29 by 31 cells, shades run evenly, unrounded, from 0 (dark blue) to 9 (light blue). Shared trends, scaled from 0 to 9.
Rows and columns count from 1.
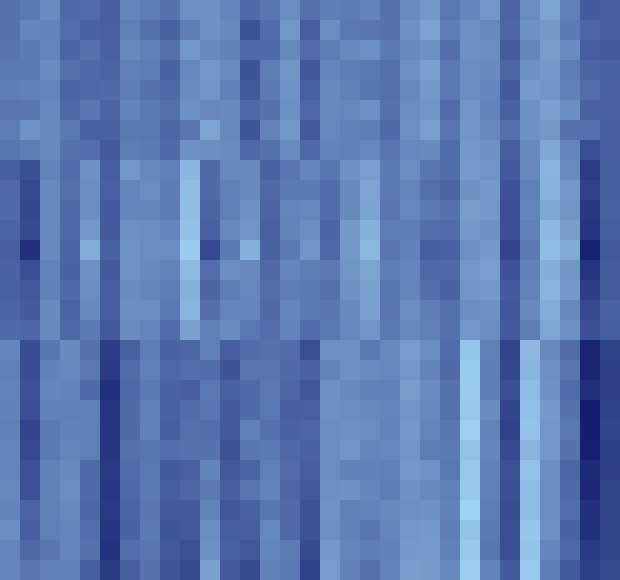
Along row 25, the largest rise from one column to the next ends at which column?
27
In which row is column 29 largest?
13
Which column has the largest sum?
24
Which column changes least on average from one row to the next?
31
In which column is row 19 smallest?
30
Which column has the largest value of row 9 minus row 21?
10
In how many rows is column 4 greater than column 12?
12
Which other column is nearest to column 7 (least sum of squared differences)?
29
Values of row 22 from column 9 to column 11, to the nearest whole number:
3 4 4
